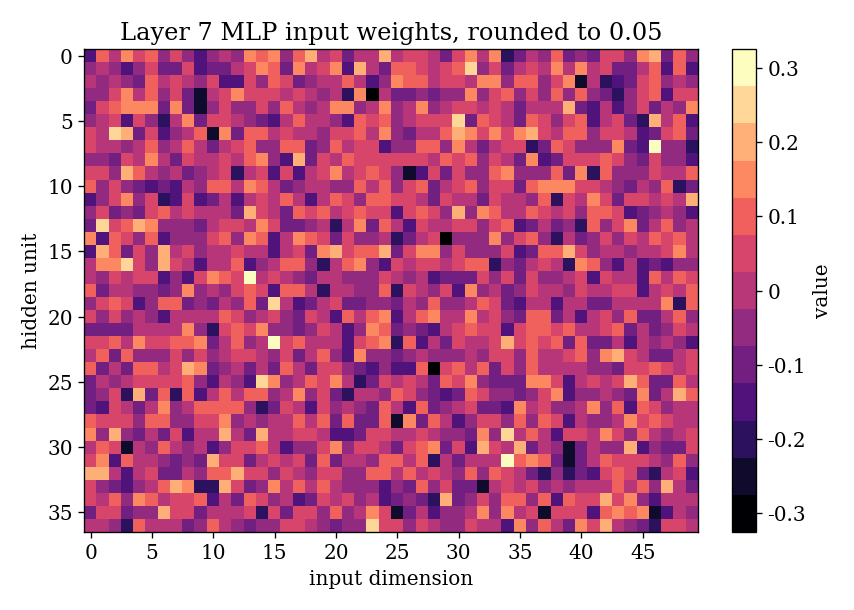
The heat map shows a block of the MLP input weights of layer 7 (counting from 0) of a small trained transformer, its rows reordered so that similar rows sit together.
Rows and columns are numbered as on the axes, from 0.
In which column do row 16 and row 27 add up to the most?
6
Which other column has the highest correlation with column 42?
23
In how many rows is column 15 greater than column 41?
17
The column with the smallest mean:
25
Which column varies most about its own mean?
3
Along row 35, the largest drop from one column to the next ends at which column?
46
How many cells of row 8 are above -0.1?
41
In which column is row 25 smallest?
22
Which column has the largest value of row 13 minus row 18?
1
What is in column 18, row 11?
-0.15
